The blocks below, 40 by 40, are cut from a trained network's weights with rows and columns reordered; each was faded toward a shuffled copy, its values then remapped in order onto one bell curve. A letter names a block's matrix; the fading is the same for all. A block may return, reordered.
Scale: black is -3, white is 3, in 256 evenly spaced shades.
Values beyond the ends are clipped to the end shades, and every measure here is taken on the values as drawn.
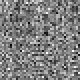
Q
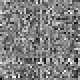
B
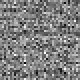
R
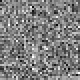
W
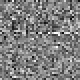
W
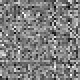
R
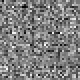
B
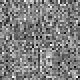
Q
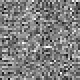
Q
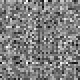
B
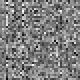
R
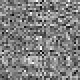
Q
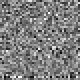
W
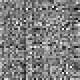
B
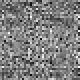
R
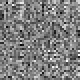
Q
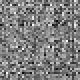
B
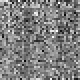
B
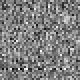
W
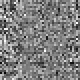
R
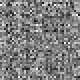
B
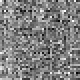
B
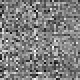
R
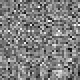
Q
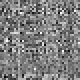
B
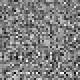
W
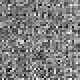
B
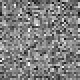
R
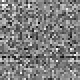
R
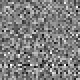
W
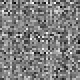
B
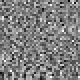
Q
